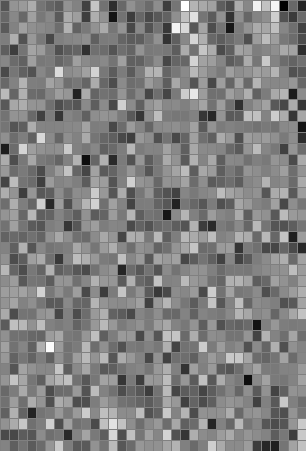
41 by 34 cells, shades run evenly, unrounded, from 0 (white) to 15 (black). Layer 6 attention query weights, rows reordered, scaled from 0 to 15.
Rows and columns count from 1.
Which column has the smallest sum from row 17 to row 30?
11
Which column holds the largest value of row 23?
34
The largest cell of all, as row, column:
1, 32
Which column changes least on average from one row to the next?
17
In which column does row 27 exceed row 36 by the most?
19
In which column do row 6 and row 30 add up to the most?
29
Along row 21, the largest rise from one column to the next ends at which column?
23
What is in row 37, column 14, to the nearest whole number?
8
